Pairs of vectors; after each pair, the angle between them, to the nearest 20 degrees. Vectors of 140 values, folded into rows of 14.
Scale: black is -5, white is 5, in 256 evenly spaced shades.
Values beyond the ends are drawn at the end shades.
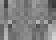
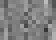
60 degrees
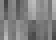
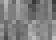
160 degrees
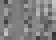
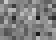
120 degrees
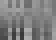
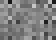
80 degrees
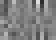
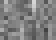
100 degrees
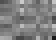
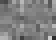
40 degrees
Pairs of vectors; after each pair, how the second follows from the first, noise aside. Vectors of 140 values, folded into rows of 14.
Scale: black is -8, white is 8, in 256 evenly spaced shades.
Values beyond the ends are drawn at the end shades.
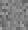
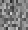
wrapped around, scaled up.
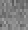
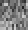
reversed, negated, scaled up.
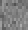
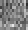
reversed, negated, scaled up.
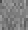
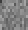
copied.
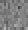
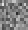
wrapped around, scaled up.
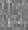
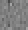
negated, partly zeroed.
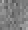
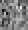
wrapped around, scaled up.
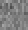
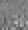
reversed, negated, partly zeroed.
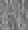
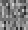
reversed, negated, scaled up.
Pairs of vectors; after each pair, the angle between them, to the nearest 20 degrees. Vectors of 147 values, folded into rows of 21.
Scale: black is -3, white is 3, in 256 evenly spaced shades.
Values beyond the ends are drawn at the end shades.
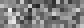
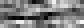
100 degrees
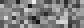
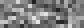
140 degrees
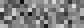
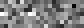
140 degrees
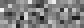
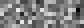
80 degrees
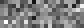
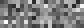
20 degrees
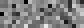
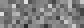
160 degrees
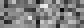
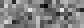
140 degrees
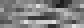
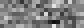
120 degrees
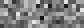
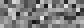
160 degrees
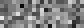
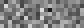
60 degrees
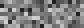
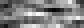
100 degrees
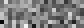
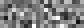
120 degrees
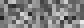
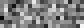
60 degrees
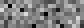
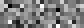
60 degrees
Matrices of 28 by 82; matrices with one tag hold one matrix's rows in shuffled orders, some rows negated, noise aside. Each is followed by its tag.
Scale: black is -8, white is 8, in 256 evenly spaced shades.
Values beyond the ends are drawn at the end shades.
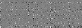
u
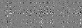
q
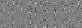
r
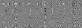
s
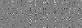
r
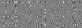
s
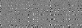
u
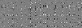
r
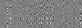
q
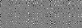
u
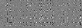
q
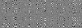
s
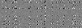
s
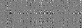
q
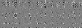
s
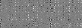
u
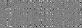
q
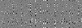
r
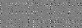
u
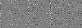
u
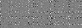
u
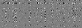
s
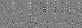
r
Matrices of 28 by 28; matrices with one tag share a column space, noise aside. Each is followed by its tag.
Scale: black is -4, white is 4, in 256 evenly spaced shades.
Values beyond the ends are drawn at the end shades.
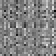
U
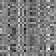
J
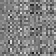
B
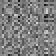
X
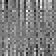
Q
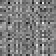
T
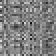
T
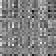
U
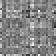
U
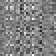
B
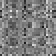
U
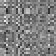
X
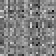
U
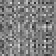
T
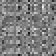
B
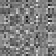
X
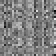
U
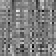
Q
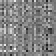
J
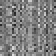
J
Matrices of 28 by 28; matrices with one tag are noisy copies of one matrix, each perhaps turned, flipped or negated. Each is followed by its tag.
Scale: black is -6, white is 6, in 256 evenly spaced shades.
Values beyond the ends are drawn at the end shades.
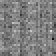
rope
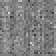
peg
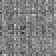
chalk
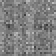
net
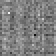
peg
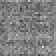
peg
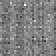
peg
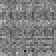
rope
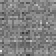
chalk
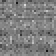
rope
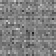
chalk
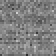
peg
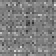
chalk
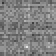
net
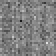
peg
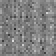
peg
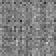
peg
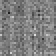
peg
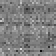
net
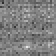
net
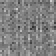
chalk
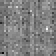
net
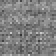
peg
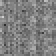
rope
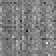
peg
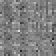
rope
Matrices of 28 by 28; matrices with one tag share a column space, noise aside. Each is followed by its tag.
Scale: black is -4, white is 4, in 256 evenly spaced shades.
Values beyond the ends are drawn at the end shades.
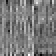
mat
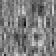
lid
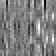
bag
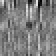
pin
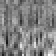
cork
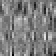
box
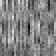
bag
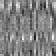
box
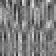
pin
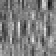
bag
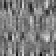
box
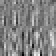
cork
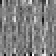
mat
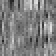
bag
